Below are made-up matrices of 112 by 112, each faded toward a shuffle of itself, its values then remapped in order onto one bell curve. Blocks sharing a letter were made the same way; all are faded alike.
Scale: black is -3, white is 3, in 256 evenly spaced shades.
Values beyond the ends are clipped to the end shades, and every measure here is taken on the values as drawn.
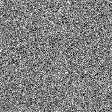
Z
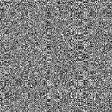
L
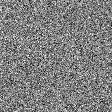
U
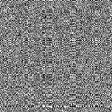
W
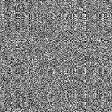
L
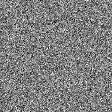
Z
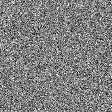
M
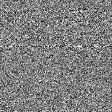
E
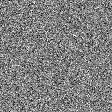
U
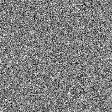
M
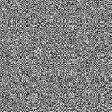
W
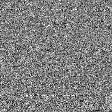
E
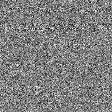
E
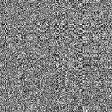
L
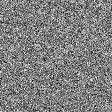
U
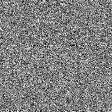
E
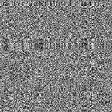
L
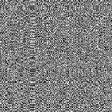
W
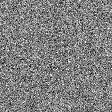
U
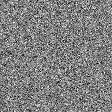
U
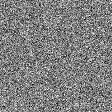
U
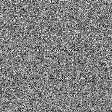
E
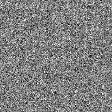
Z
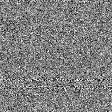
E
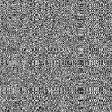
W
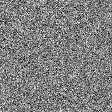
M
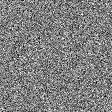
U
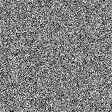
U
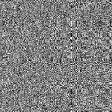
L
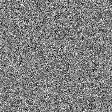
M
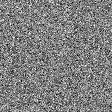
U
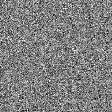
Z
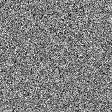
U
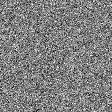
U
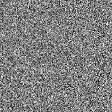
Z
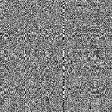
L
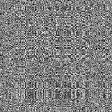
W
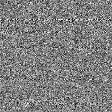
E
